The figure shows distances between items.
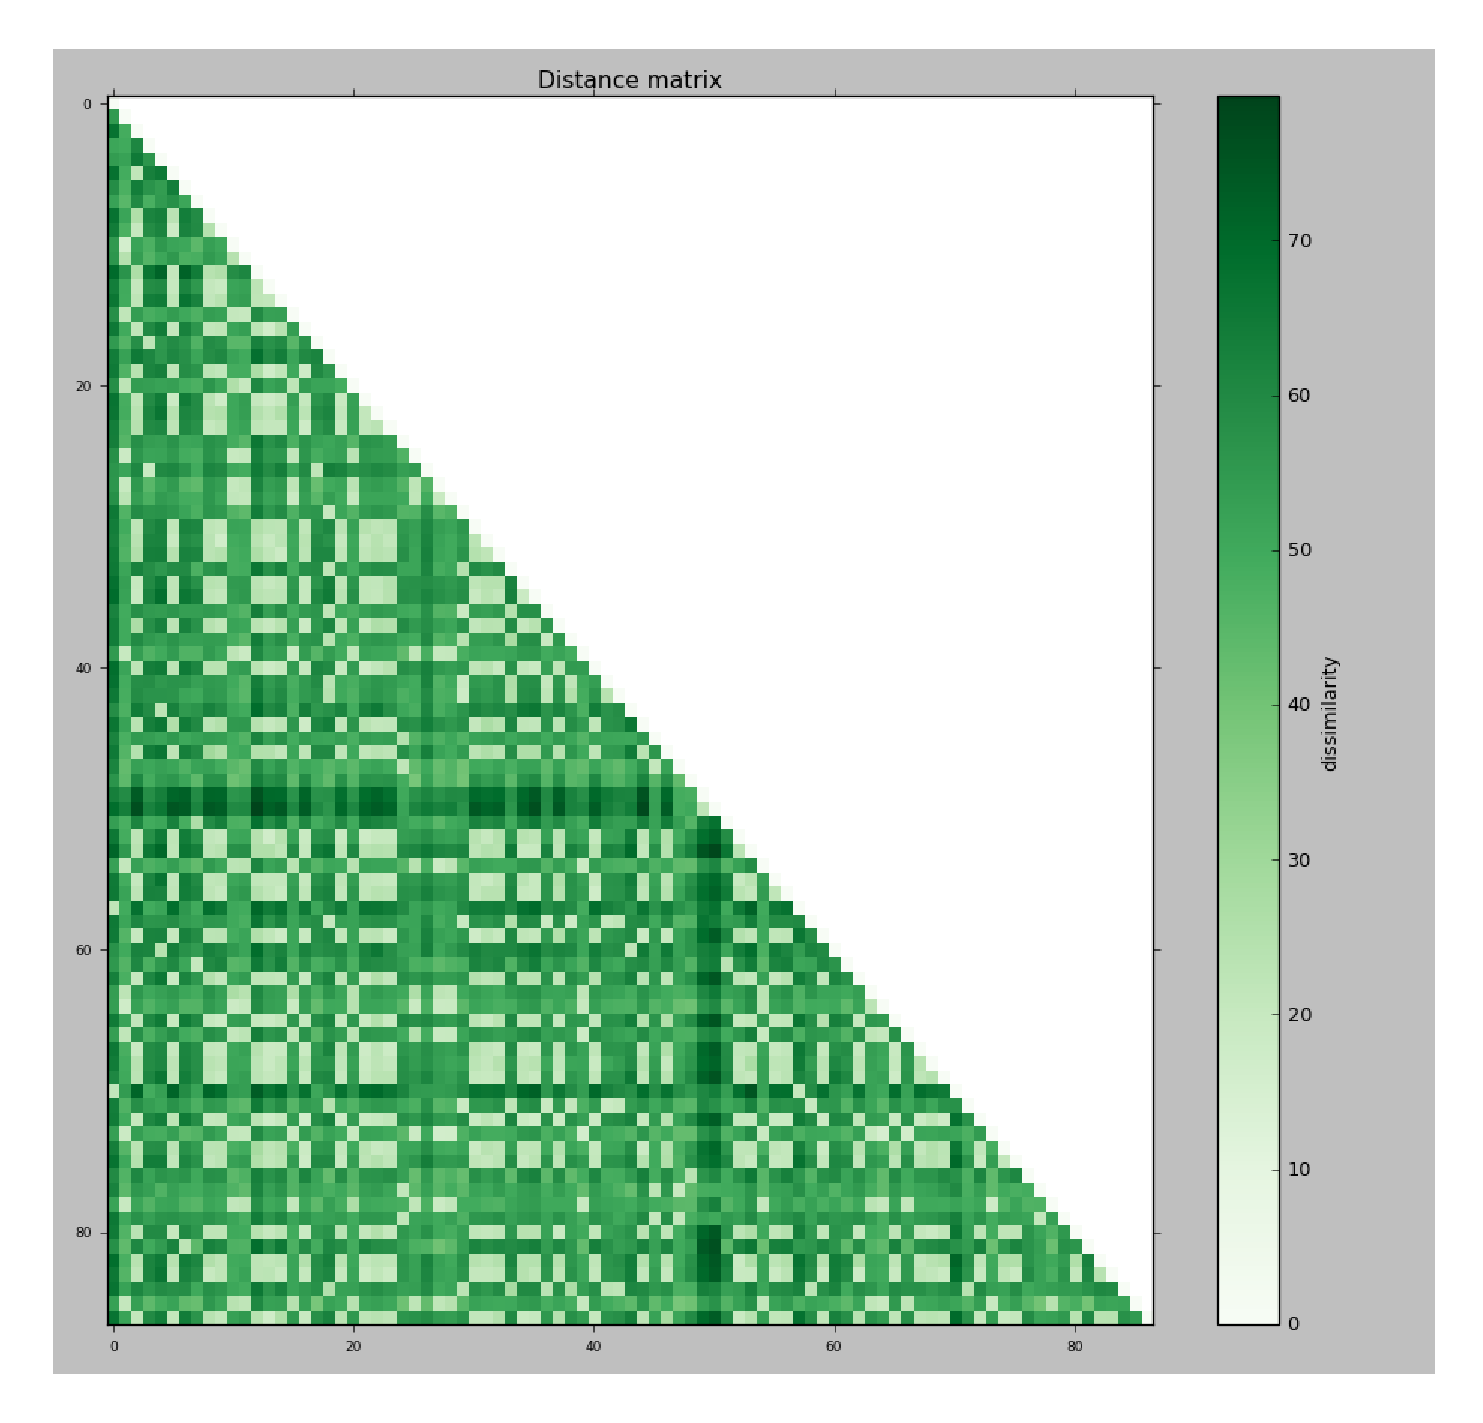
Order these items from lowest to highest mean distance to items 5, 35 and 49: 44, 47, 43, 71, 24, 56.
56, 44, 47, 24, 71, 43
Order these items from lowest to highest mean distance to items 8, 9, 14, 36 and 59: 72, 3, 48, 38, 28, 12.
72, 12, 38, 28, 48, 3
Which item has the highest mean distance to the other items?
50
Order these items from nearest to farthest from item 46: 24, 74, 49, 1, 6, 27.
74, 1, 27, 24, 6, 49
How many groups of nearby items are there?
11
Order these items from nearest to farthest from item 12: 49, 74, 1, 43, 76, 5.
5, 74, 1, 76, 43, 49
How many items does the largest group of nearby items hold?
38
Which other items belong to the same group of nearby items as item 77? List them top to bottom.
24, 45, 47, 79
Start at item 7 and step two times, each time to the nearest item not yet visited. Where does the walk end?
51
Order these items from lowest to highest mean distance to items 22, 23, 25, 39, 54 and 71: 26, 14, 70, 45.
14, 45, 26, 70
